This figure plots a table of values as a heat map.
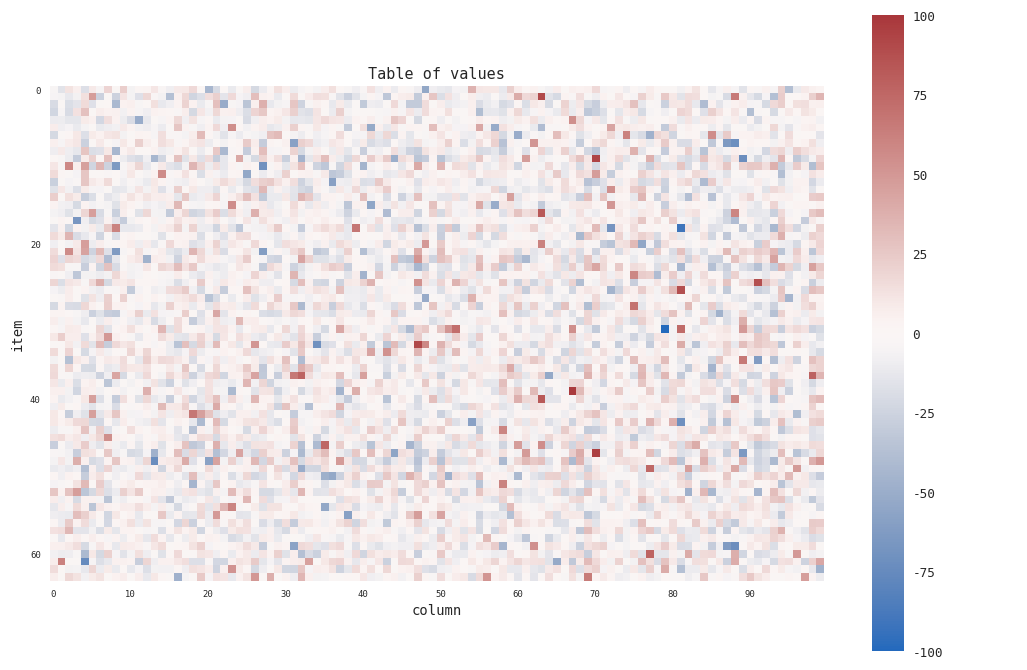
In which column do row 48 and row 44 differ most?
58
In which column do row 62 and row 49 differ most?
32
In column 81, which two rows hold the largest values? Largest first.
26, 31
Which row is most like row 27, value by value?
0
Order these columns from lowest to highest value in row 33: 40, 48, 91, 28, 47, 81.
28, 40, 91, 81, 48, 47
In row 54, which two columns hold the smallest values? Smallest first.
35, 5
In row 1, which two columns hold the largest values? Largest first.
63, 88
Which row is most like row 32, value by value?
45
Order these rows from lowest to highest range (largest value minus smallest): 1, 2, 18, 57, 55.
57, 2, 55, 1, 18
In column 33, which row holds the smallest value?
41
